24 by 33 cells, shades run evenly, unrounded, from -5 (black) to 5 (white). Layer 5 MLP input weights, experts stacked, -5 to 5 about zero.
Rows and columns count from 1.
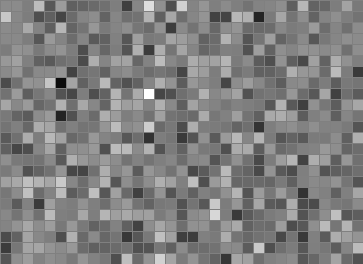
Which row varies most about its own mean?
9
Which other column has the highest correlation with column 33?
24
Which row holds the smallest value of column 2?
14
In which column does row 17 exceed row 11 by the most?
6
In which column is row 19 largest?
20
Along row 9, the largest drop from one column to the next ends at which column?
15
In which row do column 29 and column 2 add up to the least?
19
